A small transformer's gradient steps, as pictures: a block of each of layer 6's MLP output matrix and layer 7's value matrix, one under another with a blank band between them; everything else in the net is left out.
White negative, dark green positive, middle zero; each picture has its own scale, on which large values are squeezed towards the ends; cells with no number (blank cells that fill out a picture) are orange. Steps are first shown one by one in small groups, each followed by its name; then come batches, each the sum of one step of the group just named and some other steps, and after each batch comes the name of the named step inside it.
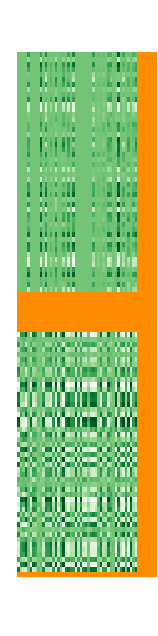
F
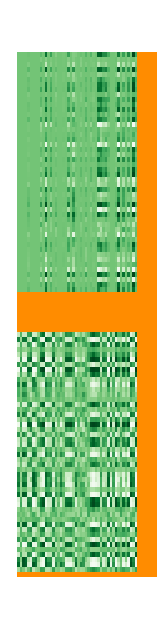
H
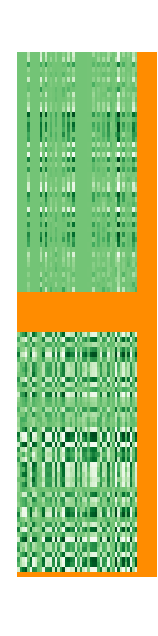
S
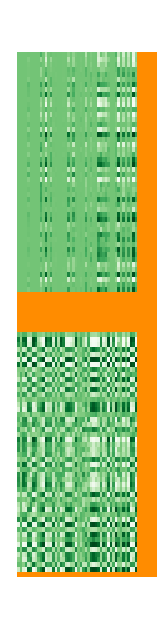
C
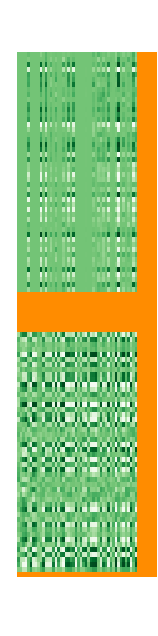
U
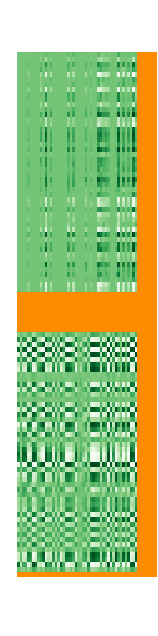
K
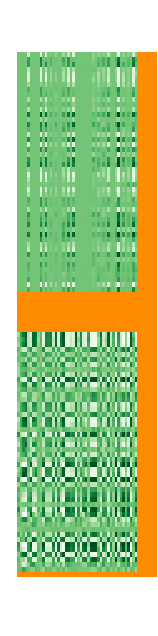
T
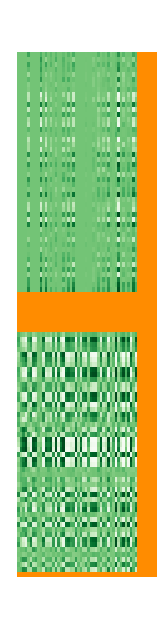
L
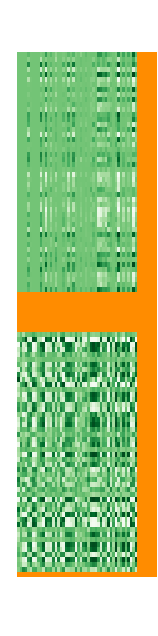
T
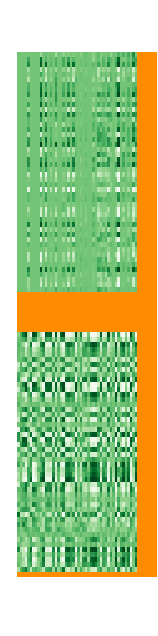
T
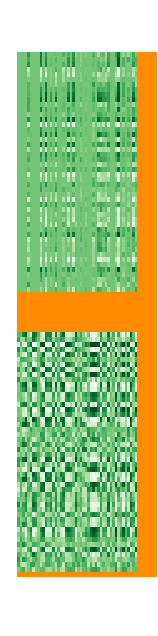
U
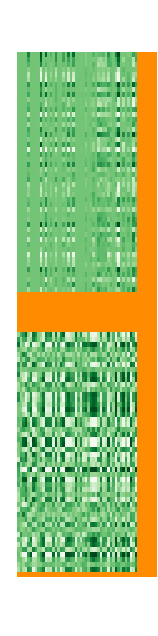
C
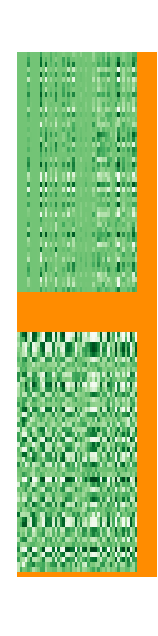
T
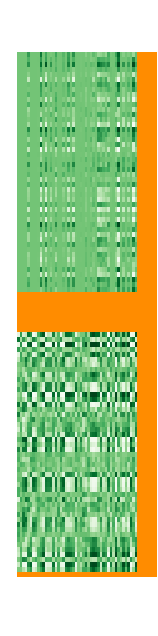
L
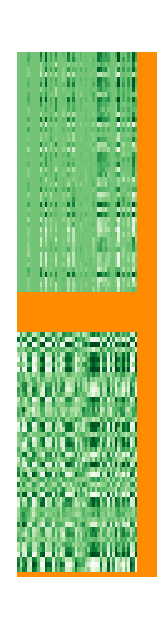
H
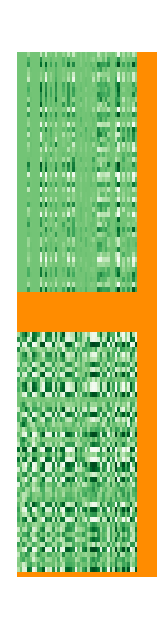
T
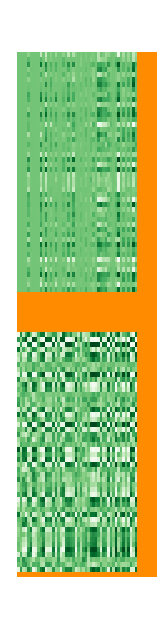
H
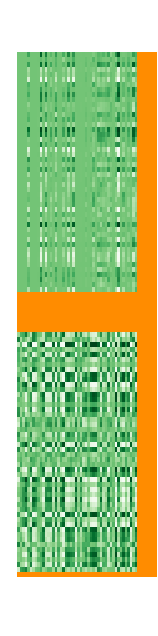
S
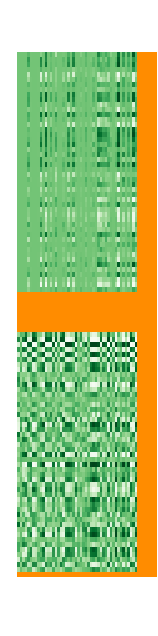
K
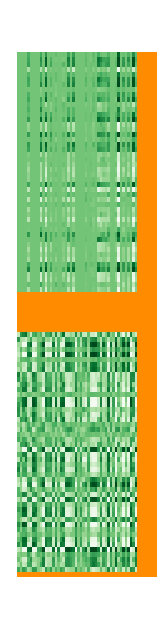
U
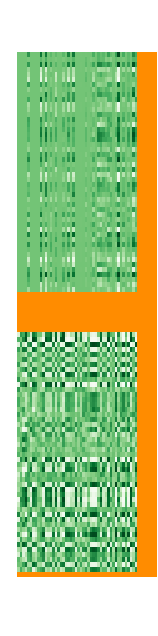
F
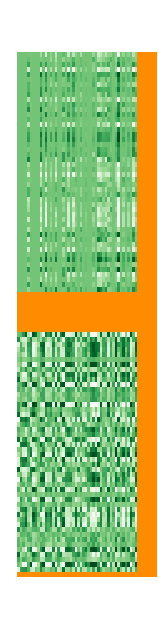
U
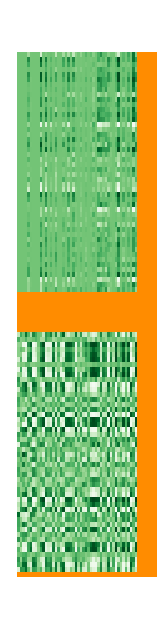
H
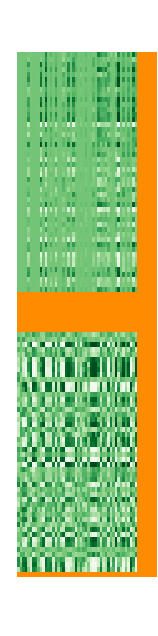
H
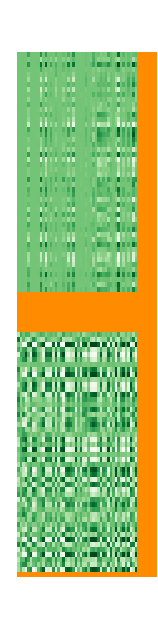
L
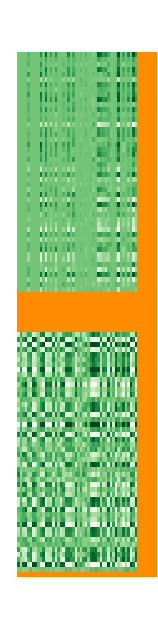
H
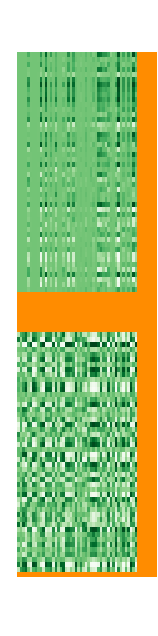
H
